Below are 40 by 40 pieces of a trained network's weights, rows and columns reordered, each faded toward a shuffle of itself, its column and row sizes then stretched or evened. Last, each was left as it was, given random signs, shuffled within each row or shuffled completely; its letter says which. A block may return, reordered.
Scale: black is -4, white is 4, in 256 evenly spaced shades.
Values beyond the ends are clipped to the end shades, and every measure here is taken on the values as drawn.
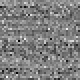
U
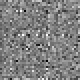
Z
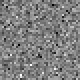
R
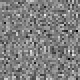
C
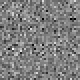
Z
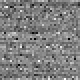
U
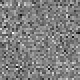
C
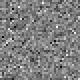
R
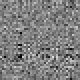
C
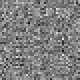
C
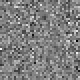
Z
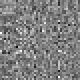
C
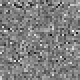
U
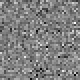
Z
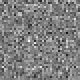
C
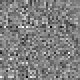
C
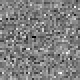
U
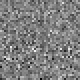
U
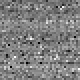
U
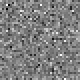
R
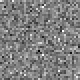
R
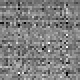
C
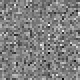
Z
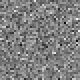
U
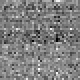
C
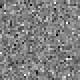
R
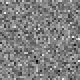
R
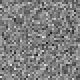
R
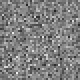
U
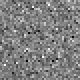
R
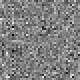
Z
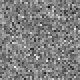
R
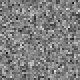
R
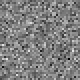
U
